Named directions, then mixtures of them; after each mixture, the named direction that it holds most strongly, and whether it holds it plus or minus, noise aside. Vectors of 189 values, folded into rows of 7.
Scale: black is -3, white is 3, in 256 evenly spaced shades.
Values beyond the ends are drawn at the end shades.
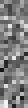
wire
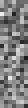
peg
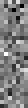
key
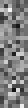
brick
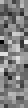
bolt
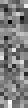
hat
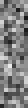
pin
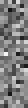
key, plus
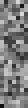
pin, plus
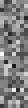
pin, plus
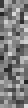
peg, minus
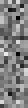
key, plus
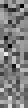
key, plus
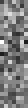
bolt, minus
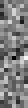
peg, minus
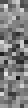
bolt, minus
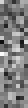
bolt, plus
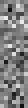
brick, minus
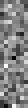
wire, minus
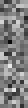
pin, plus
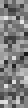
wire, plus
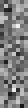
brick, minus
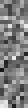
wire, plus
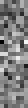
bolt, plus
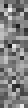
brick, plus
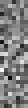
bolt, plus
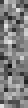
pin, minus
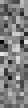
bolt, plus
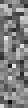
hat, minus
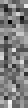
hat, plus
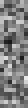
pin, plus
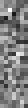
peg, plus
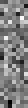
hat, minus
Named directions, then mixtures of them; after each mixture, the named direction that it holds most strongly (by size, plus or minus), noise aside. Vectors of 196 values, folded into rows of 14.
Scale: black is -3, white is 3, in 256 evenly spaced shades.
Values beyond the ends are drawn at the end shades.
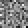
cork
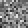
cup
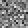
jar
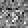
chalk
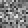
cup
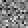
jar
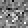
chalk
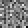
cork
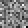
cork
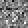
chalk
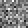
cup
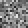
cup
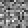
cork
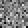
cork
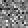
jar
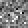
chalk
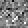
chalk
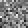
cup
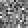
cup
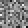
cork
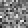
cup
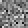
jar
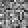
cork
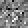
chalk
